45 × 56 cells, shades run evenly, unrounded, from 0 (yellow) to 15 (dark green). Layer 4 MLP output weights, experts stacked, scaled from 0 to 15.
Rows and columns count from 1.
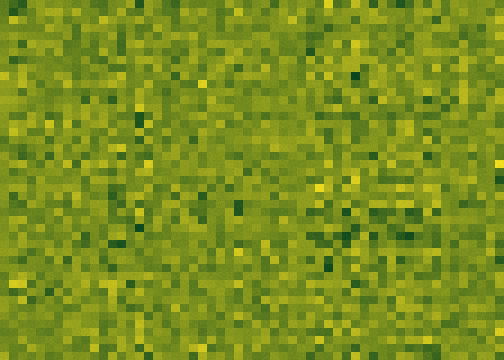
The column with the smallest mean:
40
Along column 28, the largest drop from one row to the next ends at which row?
23
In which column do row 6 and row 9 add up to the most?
14
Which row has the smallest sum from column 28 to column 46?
24
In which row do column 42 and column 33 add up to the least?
3
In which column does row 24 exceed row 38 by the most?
13
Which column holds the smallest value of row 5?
56
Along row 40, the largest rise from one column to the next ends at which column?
17
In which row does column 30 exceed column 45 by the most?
39
